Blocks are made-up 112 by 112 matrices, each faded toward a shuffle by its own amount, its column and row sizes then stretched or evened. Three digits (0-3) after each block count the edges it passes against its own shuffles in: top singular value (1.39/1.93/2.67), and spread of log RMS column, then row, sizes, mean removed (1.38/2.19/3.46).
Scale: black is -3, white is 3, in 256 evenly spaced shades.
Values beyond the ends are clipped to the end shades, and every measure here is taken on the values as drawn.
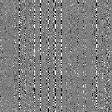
3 3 0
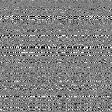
3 0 3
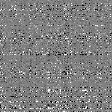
2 2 3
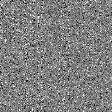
0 2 0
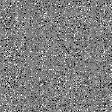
0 2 2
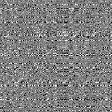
3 0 3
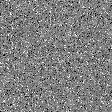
0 0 0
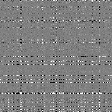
3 2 3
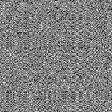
3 0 1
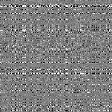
3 2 3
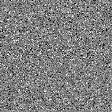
1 0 1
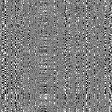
3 3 1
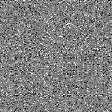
2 0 1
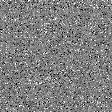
0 0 2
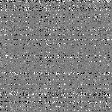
0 2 3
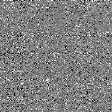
1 2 2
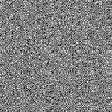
3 0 0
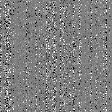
1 3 0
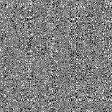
2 2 1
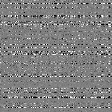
3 1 3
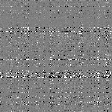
1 2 3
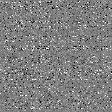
1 1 2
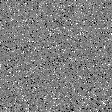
0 0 1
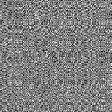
3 1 1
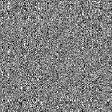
2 2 1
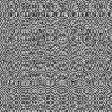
3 1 1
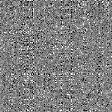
2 2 1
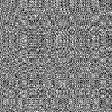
3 0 0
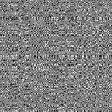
3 1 2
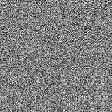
2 0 1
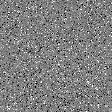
0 1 0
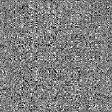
2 2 2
